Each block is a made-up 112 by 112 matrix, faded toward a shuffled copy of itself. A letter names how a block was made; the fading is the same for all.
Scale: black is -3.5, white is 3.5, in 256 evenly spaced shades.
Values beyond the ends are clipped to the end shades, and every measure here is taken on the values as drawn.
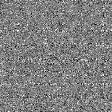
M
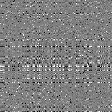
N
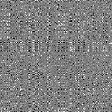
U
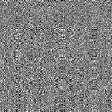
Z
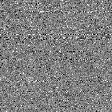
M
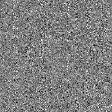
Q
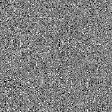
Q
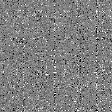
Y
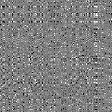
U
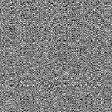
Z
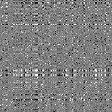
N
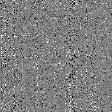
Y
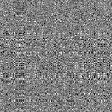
Z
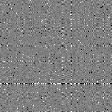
N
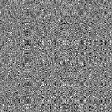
Z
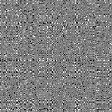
U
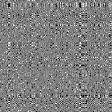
U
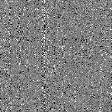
Y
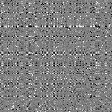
N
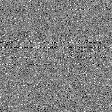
M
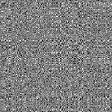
Z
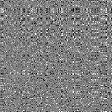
U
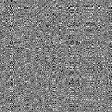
Z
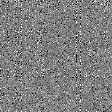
Y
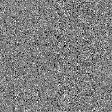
Q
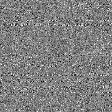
M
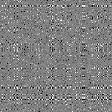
N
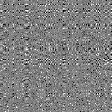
U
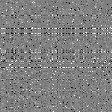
N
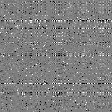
N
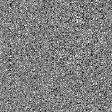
Q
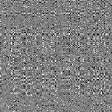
U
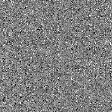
Q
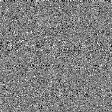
M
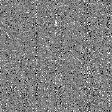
Y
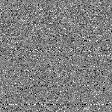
M
